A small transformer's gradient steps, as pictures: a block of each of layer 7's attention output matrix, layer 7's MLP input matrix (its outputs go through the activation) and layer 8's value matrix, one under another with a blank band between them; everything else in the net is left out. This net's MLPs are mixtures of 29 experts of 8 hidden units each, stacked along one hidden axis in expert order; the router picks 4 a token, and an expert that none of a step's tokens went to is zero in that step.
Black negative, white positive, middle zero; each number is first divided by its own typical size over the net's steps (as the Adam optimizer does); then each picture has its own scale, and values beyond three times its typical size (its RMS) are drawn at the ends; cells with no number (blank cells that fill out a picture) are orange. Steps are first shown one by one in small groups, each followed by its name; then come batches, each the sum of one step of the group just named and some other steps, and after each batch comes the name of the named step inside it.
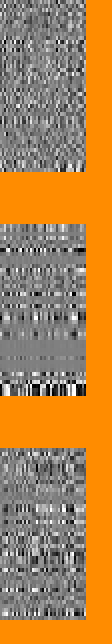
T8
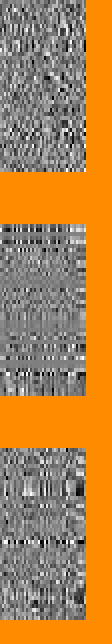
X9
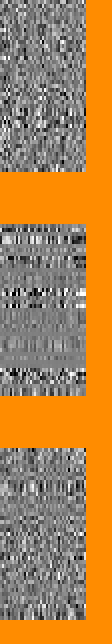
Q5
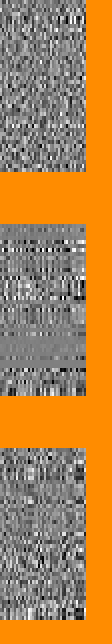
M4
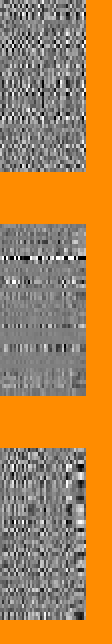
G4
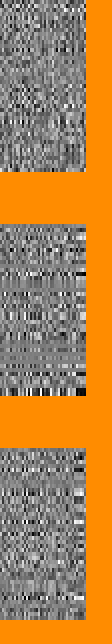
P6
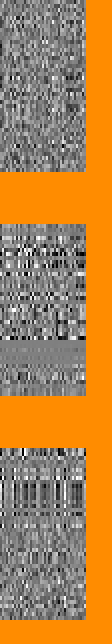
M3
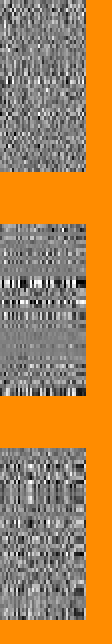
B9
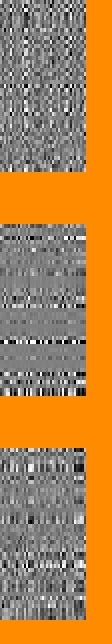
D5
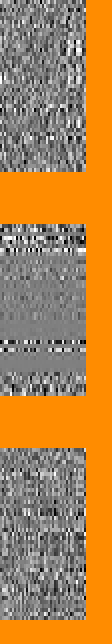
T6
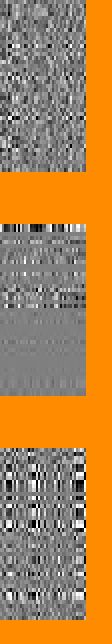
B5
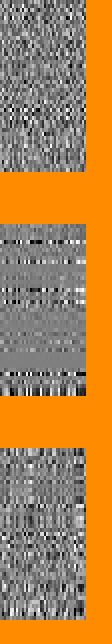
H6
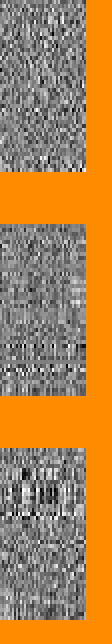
X9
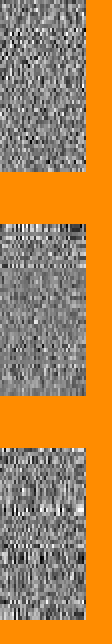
G4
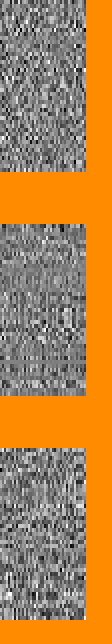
B5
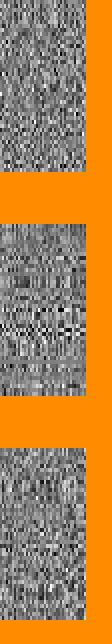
G4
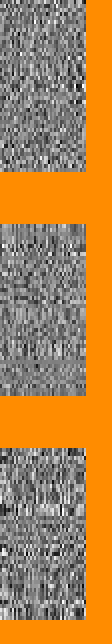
T8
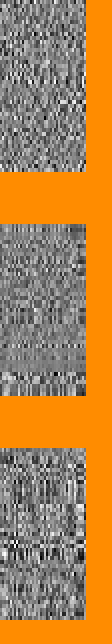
T8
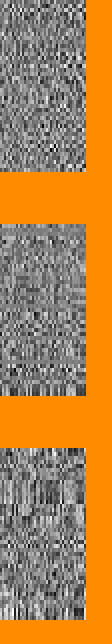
H6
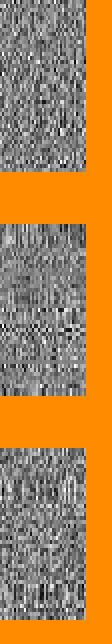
T6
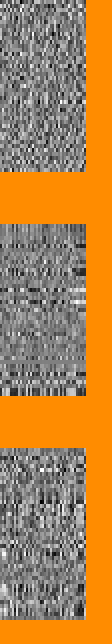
H6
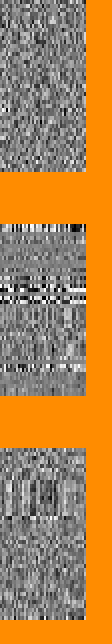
X9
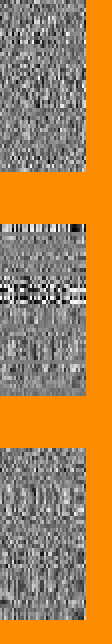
G4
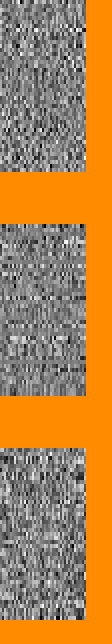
M4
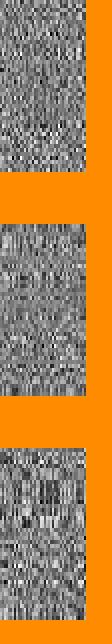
T6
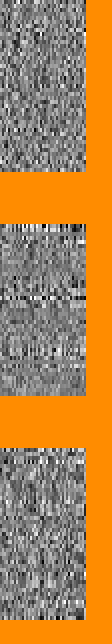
M4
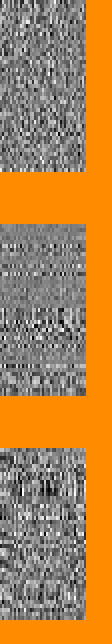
P6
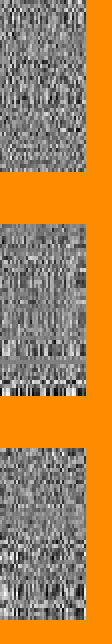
B9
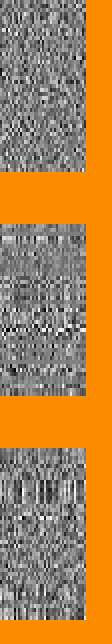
Q5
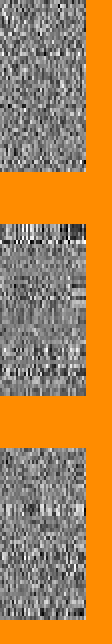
H6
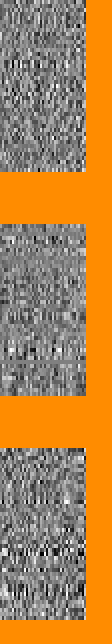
T6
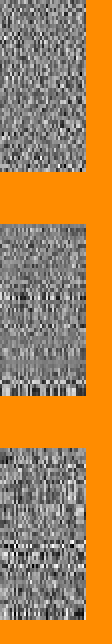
T8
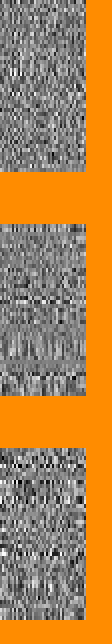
P6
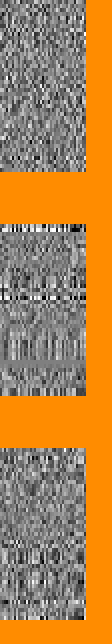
M4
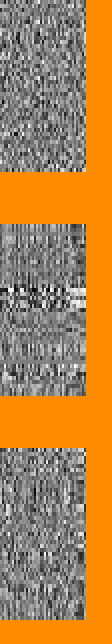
Q5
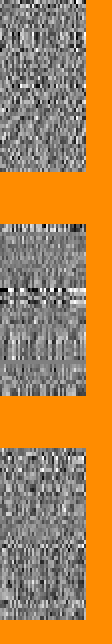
T8
